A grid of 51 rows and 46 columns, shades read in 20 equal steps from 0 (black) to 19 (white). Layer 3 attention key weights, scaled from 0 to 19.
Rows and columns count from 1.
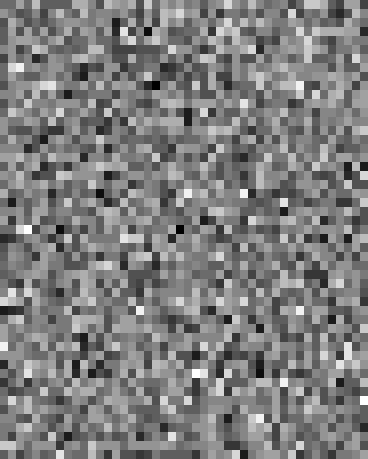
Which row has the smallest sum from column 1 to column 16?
15
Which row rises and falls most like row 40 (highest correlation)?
18
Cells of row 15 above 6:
34
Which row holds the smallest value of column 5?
7
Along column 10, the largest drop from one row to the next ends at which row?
38
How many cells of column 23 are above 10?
21
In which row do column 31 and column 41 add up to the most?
12
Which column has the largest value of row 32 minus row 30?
16
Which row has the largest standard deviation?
42
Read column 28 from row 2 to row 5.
4 11 16 12
